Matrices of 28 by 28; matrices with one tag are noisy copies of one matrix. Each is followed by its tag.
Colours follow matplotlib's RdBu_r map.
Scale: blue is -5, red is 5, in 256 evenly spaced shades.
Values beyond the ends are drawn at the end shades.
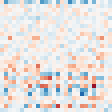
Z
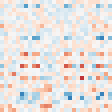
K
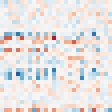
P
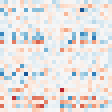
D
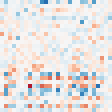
Z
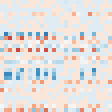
P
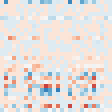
Z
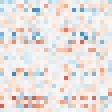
D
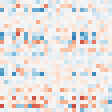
D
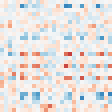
K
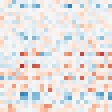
K
